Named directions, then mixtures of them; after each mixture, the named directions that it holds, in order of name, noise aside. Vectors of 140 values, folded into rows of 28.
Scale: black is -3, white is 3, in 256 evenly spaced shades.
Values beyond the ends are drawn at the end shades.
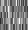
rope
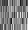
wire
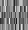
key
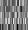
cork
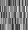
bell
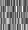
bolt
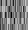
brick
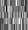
rope, wire.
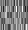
bell, bolt.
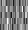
bell, bolt, brick.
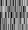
brick.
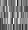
cork, rope.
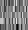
bell, cork, key.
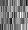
wire.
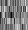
bell, brick.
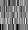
bell, cork.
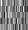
brick, key, rope.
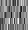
brick, cork, key.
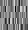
cork, key, wire.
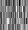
bell, bolt, brick.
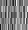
bell, brick, wire.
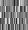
cork, key.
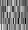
bolt, brick, cork.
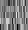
bell, bolt, cork.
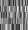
bell.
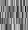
bell.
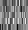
cork, wire.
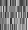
brick, rope, wire.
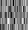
brick.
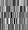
brick, cork, key.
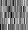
brick, cork.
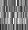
cork, rope.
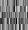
key.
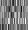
brick, cork.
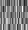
bolt.
